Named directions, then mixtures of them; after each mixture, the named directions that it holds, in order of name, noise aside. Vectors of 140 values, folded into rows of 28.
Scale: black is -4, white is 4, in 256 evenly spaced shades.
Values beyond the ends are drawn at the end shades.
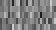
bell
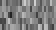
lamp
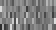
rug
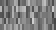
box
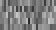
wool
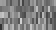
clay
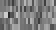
bell, lamp, wool.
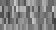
box.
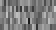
wool.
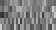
box, clay, rug.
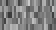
box, lamp.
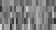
rug, wool.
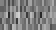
bell, rug, wool.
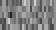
lamp.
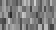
lamp.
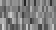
lamp.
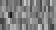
lamp.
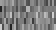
box, rug.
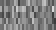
box.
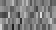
bell, clay.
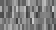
box.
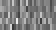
bell, rug.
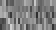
clay, lamp, rug.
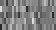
box, rug.
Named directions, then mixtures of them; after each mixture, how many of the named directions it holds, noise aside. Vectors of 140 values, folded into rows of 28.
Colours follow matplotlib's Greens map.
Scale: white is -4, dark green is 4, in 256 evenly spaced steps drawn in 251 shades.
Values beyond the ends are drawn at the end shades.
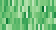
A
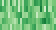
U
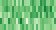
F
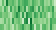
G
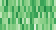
two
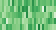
one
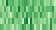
one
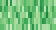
four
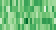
three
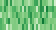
four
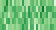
three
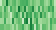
one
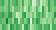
four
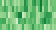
three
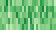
four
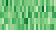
two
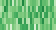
three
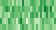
one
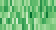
three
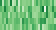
two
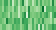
one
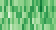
three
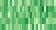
four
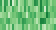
three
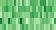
one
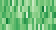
one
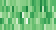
four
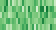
four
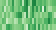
two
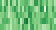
three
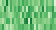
two
